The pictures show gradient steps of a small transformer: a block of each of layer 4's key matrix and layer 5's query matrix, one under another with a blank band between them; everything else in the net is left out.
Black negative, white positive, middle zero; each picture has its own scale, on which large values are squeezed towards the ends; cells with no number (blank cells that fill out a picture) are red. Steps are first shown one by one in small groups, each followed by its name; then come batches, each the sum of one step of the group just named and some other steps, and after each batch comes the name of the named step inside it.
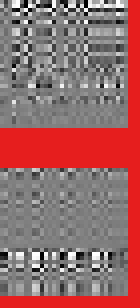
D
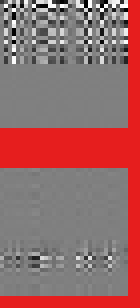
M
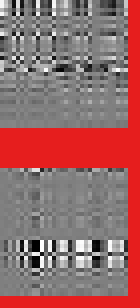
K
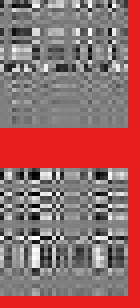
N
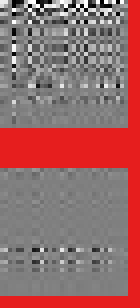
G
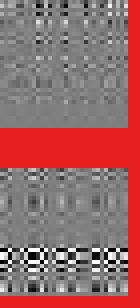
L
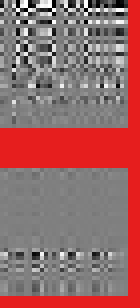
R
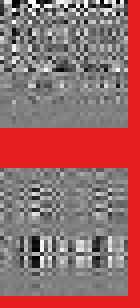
G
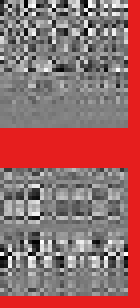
D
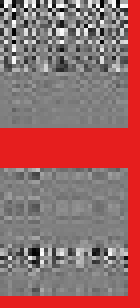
M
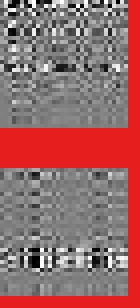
G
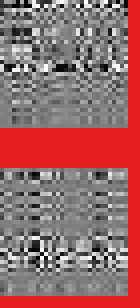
N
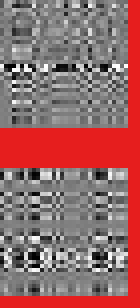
N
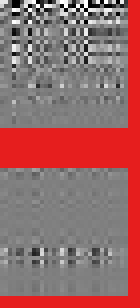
G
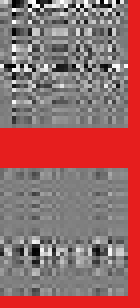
G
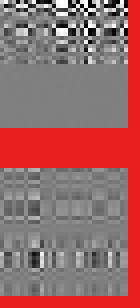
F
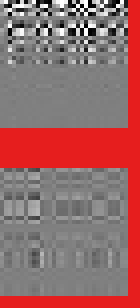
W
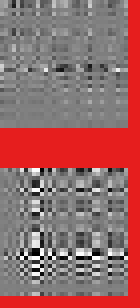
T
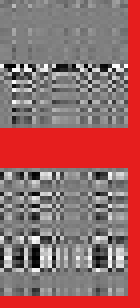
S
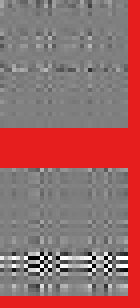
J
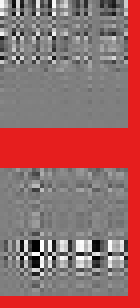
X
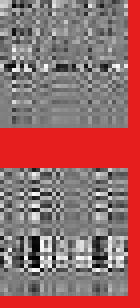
X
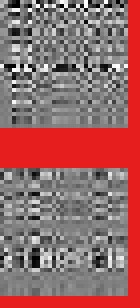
S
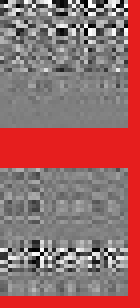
J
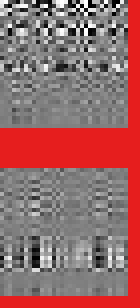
W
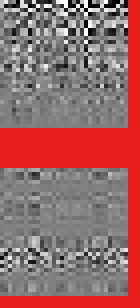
F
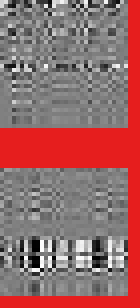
X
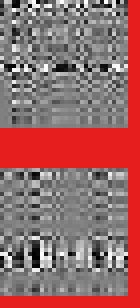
S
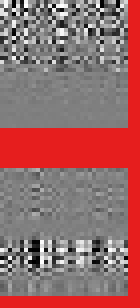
X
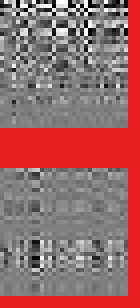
F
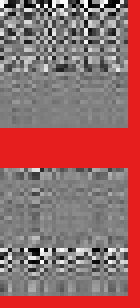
T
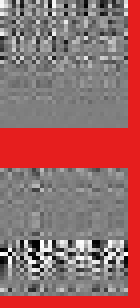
X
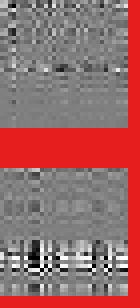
J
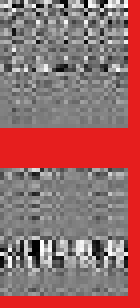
S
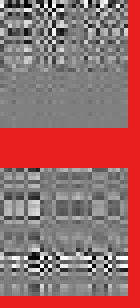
J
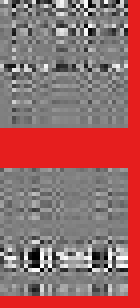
F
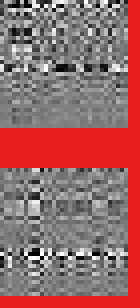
T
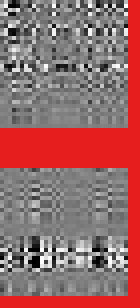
X
